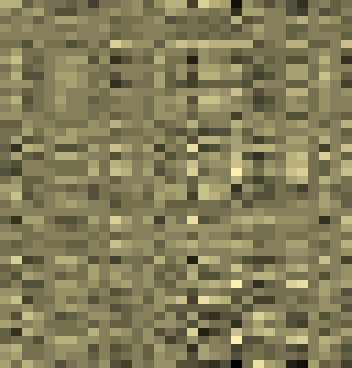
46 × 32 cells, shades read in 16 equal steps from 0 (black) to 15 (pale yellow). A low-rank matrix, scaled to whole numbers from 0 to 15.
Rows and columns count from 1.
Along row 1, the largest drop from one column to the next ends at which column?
22
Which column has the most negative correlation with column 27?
1
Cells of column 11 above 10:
7
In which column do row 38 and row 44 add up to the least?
18
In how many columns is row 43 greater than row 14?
17
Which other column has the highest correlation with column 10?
29
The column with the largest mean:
30
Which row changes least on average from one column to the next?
27
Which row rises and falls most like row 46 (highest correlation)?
4
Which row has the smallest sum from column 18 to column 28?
46
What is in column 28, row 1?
3
